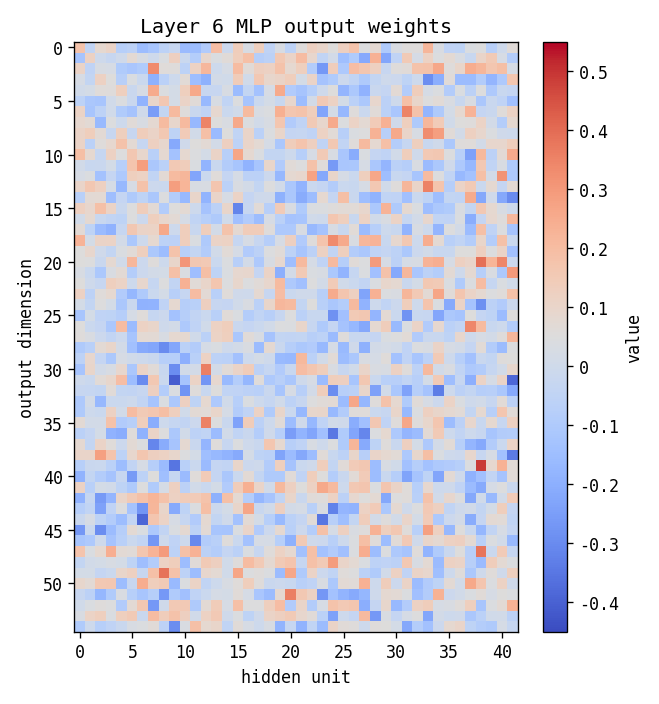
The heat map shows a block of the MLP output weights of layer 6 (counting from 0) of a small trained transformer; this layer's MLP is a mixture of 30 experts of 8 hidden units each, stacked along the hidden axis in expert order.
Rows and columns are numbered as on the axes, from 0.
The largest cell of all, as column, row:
38, 39
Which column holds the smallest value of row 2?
23
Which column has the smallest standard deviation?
1
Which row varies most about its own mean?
31
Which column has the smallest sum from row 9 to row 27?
35
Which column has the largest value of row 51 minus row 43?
20
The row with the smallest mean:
36
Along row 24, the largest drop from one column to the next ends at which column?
27
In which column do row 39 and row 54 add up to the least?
9
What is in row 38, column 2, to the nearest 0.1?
0.3
